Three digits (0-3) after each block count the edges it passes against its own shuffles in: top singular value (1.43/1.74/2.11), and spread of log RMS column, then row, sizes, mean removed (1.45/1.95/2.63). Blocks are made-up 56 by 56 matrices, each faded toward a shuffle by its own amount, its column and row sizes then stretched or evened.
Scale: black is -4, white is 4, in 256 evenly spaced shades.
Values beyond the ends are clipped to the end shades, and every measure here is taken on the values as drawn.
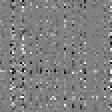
2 3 2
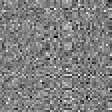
3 1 1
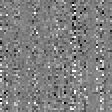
1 3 0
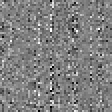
1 3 1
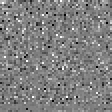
0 0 2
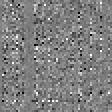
0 3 1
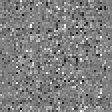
0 2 0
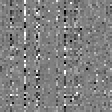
3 3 0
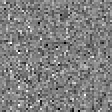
1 1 0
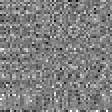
3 0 2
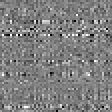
3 0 3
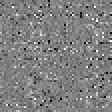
1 1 2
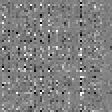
2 3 2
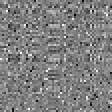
3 0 1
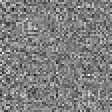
2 2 0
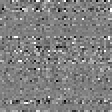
2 1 3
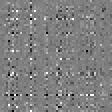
3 3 2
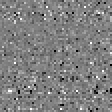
0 1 2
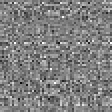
3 0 2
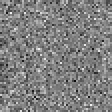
2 0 0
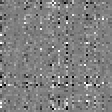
2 3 2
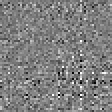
2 2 2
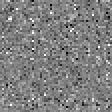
0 2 1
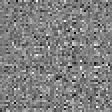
2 2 1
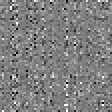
1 3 1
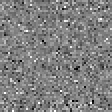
1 0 1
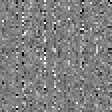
1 3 0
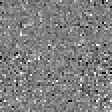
0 1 2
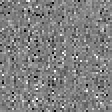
2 2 0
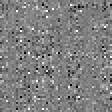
0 3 1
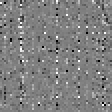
1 3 2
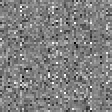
0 3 0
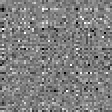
3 1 2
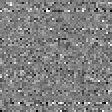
0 0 3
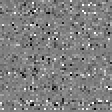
0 1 3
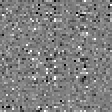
2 1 2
